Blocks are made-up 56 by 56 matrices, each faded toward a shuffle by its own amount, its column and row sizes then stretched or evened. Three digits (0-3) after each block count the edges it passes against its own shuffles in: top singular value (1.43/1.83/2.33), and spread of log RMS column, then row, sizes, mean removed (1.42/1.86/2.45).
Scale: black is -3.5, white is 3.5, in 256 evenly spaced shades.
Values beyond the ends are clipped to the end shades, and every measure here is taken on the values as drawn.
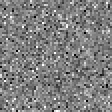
0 1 0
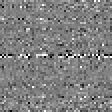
2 1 3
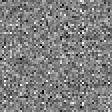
1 2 1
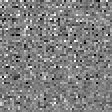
1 1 3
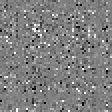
0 2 2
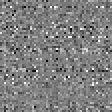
0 1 3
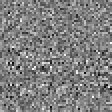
2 1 1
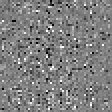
1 3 1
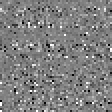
0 1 3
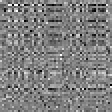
3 1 3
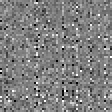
1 3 2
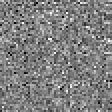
1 0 1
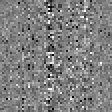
1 3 0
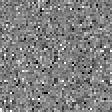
1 0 1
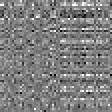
3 2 3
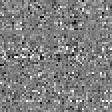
0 1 3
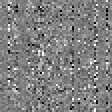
0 3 2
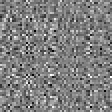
3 2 2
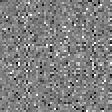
2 1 0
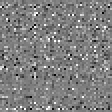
1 1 3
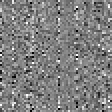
1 3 0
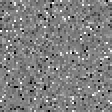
0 0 0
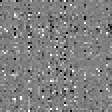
0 3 2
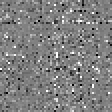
0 2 2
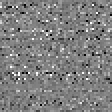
0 0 3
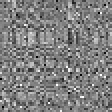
3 1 0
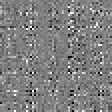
2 3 2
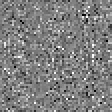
1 1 0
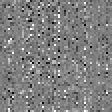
0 3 0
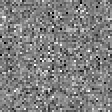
1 1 1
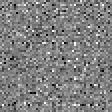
2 0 2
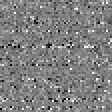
0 0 3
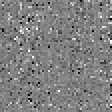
0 2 1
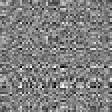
3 2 3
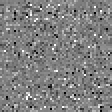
0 1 1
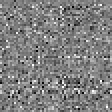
2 0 2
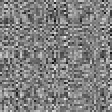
3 3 0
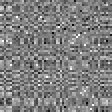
3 1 1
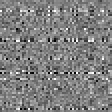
3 1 3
